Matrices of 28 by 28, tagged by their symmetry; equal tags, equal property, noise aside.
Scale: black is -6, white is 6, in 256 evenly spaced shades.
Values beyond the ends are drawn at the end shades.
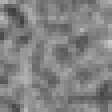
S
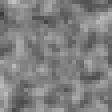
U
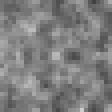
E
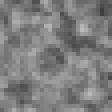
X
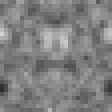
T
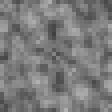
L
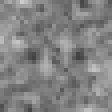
L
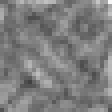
X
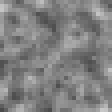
X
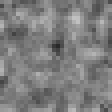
S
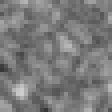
X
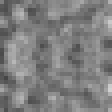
E
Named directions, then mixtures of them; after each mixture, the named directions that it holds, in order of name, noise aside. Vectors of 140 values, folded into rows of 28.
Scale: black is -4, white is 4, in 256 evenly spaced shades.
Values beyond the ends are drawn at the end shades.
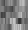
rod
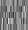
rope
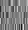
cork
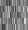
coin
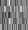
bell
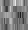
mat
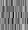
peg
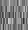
bell, cork, rope.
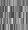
coin, rope.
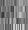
cork, peg, rod.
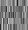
rope.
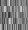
bell.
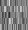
bell.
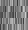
coin, rod, rope.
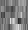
rod.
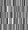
peg, rope.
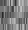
bell, cork, rod.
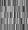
peg.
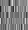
coin, cork.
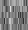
bell, mat.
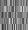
bell, coin.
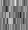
mat, rope.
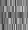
bell, coin.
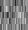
cork, mat.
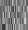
coin.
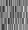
coin, peg.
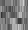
rod.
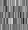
bell, mat, rope.
